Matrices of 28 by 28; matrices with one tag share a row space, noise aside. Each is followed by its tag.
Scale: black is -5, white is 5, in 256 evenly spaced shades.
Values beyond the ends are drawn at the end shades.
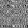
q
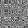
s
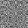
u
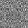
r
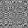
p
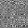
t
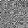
t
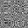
s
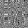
s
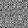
p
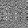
u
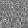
r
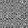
r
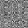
s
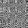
u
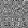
s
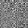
t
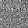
r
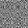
r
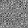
r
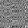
q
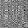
s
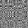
p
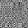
p
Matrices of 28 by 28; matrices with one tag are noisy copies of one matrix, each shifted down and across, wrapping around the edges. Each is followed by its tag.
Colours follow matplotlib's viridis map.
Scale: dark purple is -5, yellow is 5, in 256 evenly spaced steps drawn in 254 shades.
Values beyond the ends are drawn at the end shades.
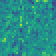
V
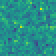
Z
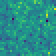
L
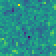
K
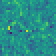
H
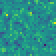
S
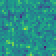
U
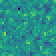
S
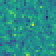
U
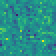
K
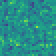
Z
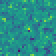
S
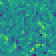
H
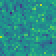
K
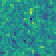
L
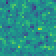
Z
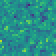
S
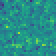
Z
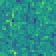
L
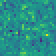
K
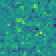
U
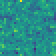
U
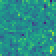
L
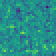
Z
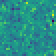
L
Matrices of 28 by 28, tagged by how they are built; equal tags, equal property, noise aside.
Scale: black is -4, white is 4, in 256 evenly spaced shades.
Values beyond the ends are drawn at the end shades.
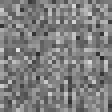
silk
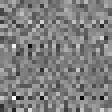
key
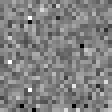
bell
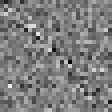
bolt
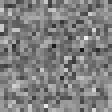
silk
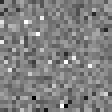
bell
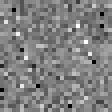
bell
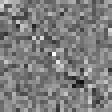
bolt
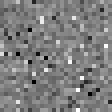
bell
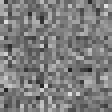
key
